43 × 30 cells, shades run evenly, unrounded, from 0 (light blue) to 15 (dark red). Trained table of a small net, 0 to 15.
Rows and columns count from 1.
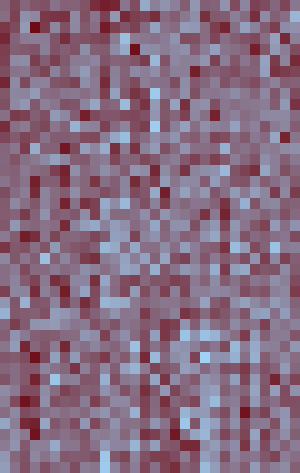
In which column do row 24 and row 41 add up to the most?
19
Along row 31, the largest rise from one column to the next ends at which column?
17
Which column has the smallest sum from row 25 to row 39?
21
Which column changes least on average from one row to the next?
2
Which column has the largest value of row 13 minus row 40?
29
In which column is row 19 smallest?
13
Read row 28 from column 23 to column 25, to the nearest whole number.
10 5 4
